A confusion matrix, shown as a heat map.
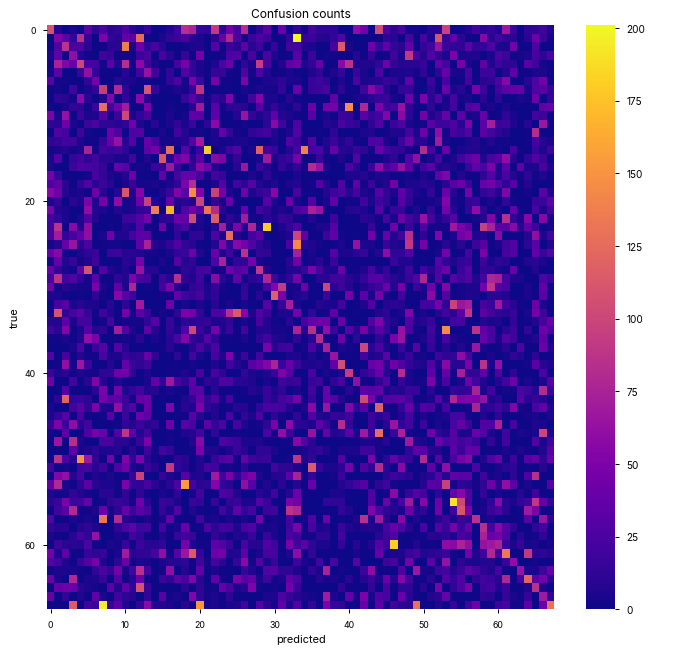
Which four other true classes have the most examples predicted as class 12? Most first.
1, 65, 52, 63
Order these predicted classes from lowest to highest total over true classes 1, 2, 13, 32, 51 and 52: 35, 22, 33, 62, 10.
62, 22, 35, 10, 33
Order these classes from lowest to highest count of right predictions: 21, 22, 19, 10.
10, 22, 21, 19
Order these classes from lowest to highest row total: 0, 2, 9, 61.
2, 9, 61, 0
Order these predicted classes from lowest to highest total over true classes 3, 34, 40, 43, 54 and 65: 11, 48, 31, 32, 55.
11, 31, 32, 48, 55
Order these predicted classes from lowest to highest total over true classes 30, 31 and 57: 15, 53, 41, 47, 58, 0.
41, 15, 58, 0, 53, 47
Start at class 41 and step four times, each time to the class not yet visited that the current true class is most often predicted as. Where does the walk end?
18
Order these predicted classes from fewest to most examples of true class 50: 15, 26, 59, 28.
15, 28, 59, 26
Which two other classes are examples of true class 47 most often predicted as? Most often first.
44, 66
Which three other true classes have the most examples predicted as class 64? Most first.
61, 56, 22
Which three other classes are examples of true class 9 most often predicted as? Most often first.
40, 7, 42
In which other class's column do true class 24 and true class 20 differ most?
33
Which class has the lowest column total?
63
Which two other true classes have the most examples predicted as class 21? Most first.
14, 16
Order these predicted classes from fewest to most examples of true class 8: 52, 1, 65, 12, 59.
59, 1, 52, 65, 12
